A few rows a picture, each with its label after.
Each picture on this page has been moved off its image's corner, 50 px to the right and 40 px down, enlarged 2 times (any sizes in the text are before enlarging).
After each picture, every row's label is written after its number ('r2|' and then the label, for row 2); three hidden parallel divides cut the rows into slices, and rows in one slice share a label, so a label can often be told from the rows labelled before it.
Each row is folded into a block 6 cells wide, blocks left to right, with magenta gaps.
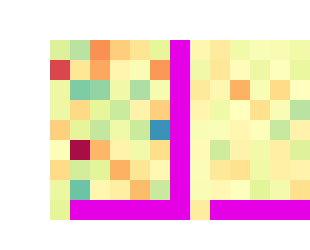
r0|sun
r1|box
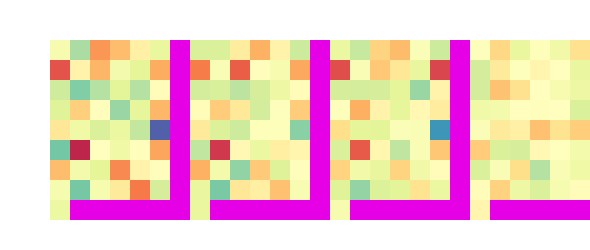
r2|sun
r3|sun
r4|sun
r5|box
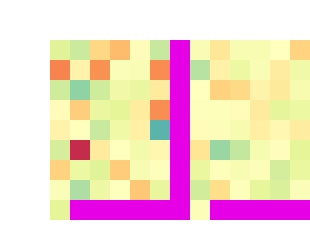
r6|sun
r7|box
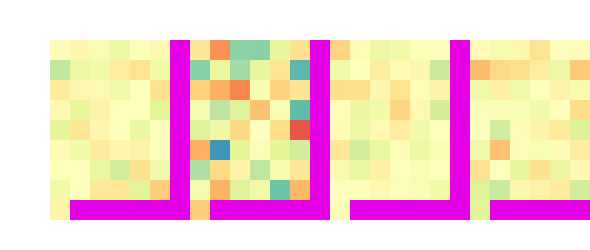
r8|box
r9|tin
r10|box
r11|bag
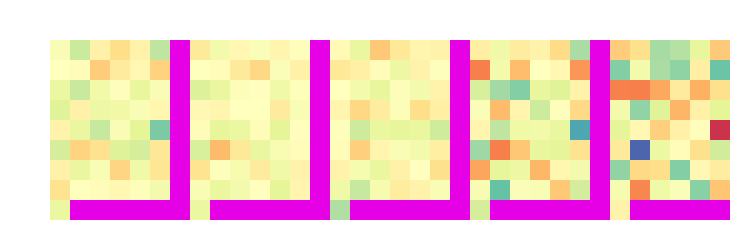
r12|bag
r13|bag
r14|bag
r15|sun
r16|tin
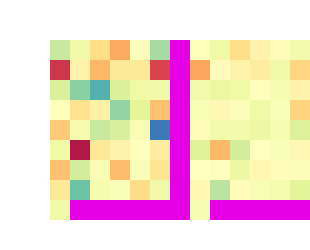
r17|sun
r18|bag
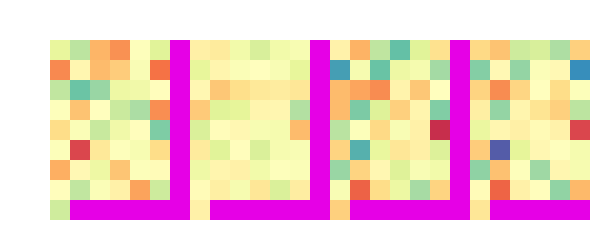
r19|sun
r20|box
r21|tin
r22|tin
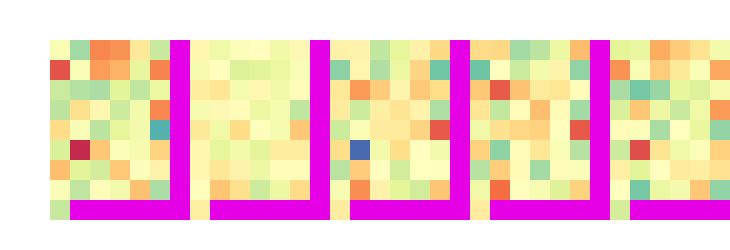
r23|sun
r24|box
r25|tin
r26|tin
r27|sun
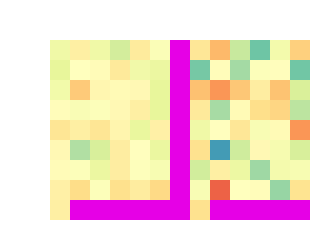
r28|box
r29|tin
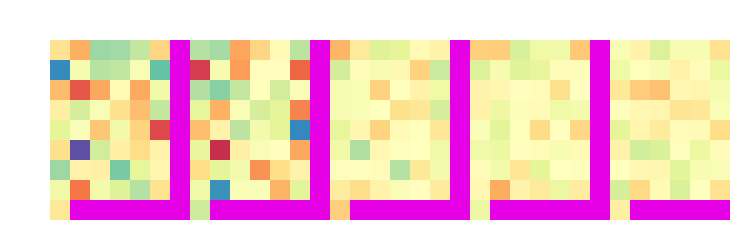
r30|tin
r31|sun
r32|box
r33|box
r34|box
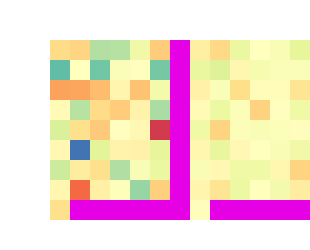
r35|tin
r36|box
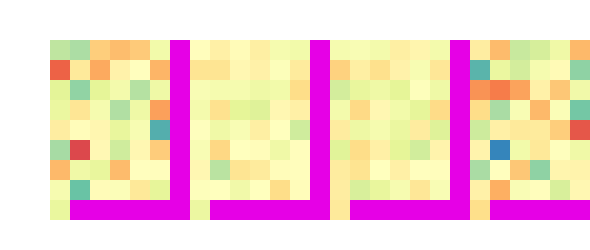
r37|sun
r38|bag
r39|bag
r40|tin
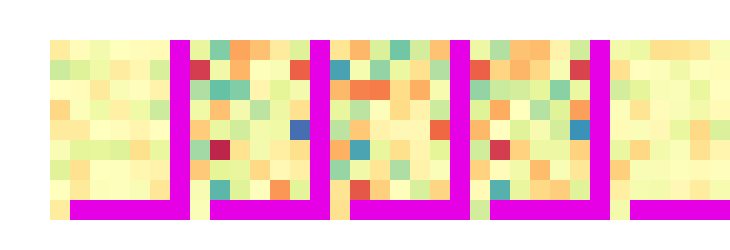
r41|box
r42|sun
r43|tin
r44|sun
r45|bag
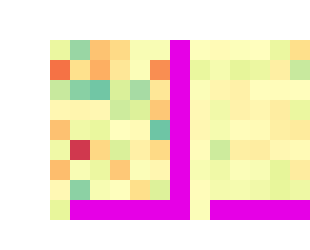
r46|sun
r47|box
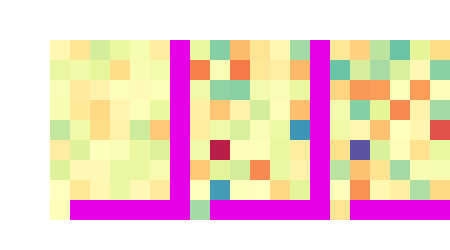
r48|box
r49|sun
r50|tin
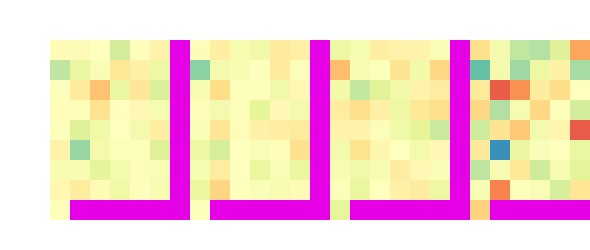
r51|box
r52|box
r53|bag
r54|tin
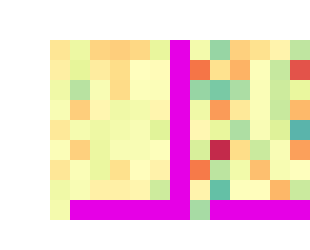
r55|bag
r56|sun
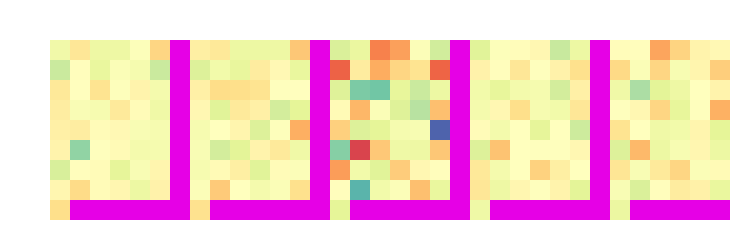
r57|box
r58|box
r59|sun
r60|bag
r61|bag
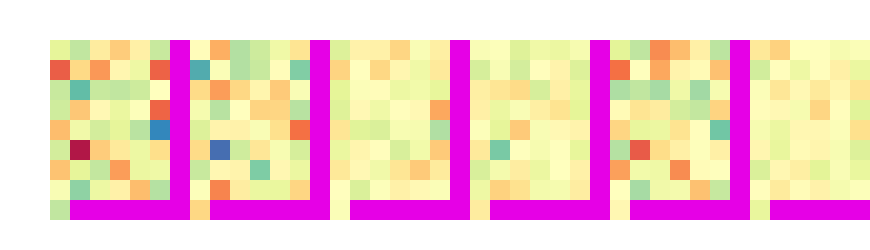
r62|sun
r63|tin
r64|bag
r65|box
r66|sun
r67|box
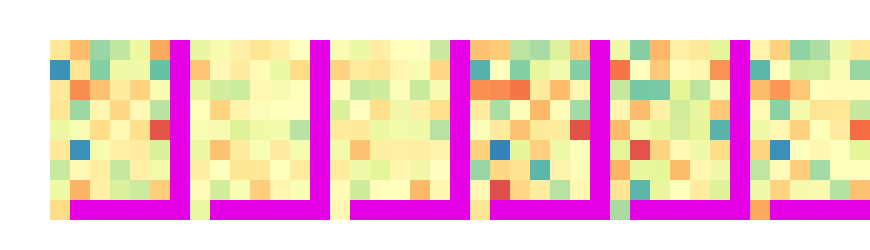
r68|tin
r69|bag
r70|bag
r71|tin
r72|sun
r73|tin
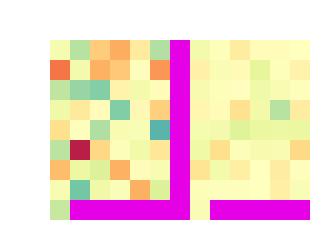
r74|sun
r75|bag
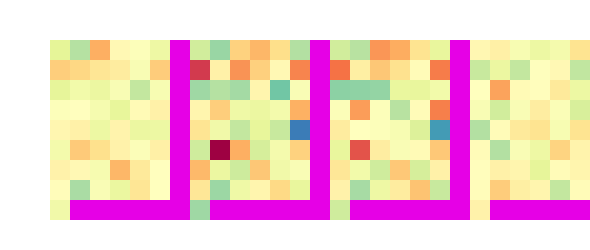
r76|bag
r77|sun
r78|sun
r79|box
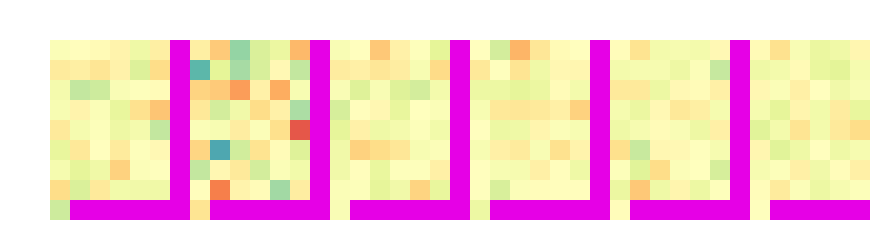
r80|bag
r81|tin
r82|bag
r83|bag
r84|box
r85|box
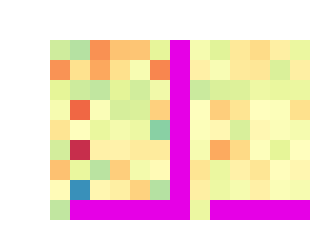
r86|sun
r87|bag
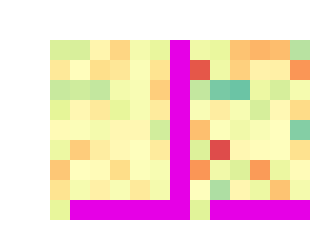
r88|bag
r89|sun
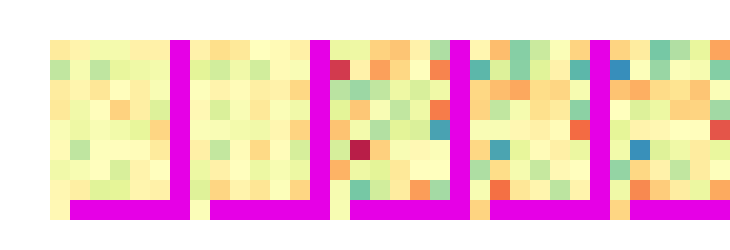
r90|box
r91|box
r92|sun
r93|tin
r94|tin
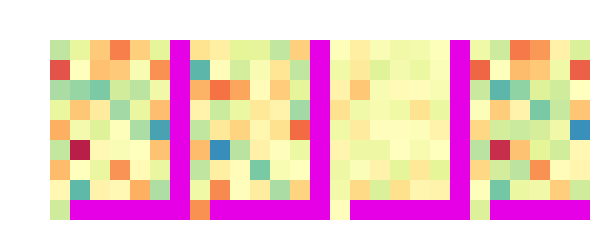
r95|sun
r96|tin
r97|box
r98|sun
